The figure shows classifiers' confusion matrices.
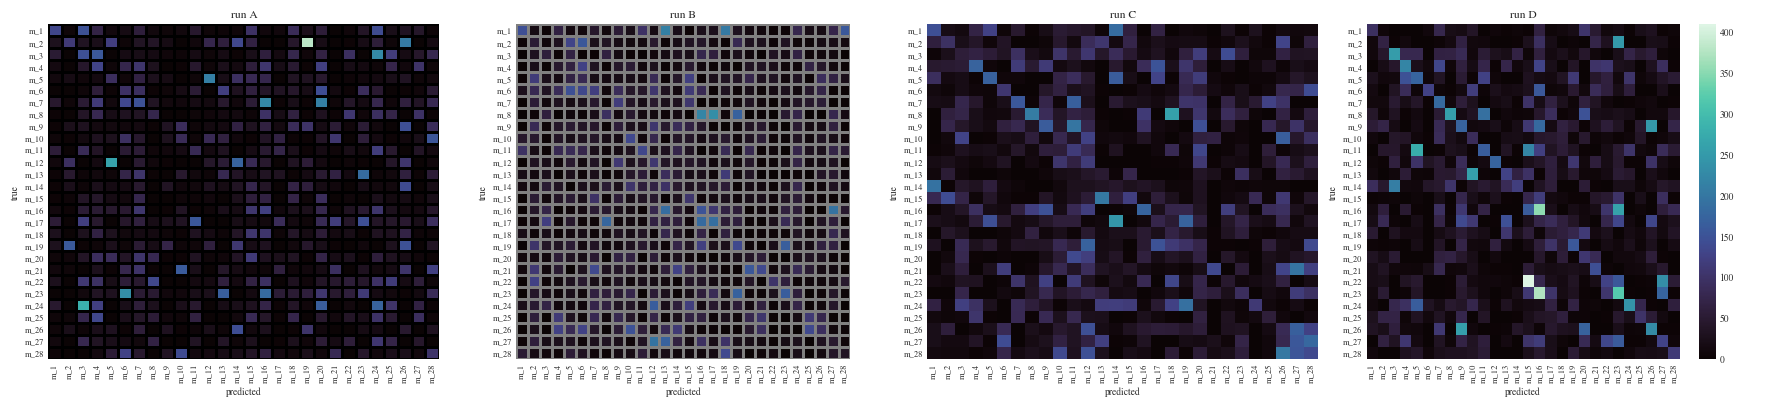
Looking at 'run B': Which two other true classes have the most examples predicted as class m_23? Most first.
m_19, m_17
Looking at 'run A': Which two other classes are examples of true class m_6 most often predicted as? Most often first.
m_20, m_13
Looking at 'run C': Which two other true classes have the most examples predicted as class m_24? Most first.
m_15, m_7
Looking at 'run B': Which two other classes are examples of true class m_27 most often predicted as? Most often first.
m_12, m_13
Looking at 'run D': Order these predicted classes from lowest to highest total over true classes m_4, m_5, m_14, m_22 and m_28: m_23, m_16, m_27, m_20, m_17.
m_20, m_17, m_23, m_16, m_27
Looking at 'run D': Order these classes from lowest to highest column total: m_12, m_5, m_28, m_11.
m_12, m_28, m_11, m_5
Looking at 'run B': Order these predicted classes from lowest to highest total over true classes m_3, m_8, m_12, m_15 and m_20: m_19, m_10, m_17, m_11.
m_11, m_10, m_19, m_17
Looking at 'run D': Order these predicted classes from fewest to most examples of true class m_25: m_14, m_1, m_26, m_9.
m_14, m_1, m_26, m_9
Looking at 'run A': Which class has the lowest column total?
m_9
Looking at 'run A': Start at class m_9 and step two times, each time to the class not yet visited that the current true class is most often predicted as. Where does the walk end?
m_14
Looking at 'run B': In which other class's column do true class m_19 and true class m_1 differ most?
m_13
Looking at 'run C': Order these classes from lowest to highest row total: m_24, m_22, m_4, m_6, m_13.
m_13, m_6, m_22, m_4, m_24
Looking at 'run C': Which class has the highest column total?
m_12
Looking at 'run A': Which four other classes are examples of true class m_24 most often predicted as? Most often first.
m_3, m_20, m_4, m_25
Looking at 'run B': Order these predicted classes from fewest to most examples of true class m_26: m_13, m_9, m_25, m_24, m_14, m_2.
m_24, m_2, m_9, m_13, m_14, m_25
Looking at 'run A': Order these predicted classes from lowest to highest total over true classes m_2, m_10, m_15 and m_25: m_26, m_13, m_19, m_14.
m_13, m_14, m_26, m_19
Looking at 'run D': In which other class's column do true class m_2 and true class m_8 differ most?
m_23
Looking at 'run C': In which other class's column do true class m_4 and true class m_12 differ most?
m_17
